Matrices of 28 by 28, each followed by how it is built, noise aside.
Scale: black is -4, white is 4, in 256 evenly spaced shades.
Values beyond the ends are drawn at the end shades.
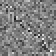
banded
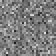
noise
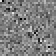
banded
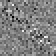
banded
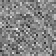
Toeplitz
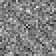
noise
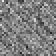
Toeplitz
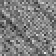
Toeplitz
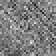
Toeplitz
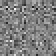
low rank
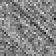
Toeplitz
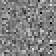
uneven columns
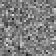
noise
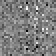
uneven columns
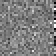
uneven columns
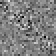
banded
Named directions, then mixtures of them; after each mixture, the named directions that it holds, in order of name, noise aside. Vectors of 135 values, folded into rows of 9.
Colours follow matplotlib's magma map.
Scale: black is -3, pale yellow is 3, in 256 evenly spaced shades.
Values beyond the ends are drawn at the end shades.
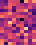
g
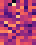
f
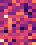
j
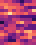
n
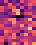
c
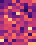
c, j.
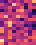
f, g, j.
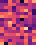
g.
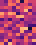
c, g, j.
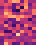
c, f.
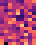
c, g.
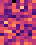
c, f.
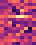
c, g, n.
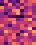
c.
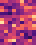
g, j, n.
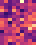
c, g, n.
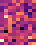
j.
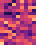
f, n.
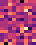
g, j.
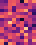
g.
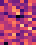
c.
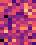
j.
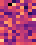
f, j.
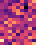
c, f, j.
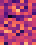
c, f.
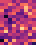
j.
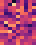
f.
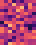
f, g, n.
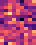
c, g, n.
